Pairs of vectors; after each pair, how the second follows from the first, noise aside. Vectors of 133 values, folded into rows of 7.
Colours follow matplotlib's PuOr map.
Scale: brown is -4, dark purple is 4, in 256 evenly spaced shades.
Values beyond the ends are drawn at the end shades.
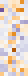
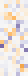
wrapped around, negated, partly zeroed.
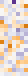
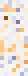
wrapped around, negated, partly zeroed.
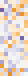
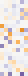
wrapped around, partly zeroed.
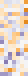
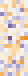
shuffled.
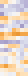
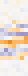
reversed, partly zeroed.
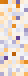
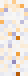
wrapped around, negated, partly zeroed.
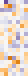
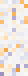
reversed, partly zeroed.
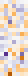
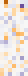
wrapped around, negated, partly zeroed.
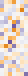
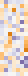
shuffled.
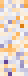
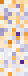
shuffled.
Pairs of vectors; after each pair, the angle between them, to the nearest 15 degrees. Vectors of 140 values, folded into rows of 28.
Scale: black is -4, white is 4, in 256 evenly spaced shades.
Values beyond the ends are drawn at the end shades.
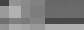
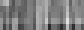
120 degrees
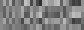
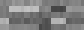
90 degrees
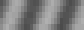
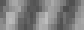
15 degrees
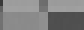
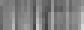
105 degrees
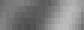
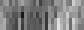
45 degrees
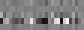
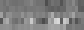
45 degrees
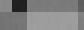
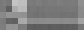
135 degrees
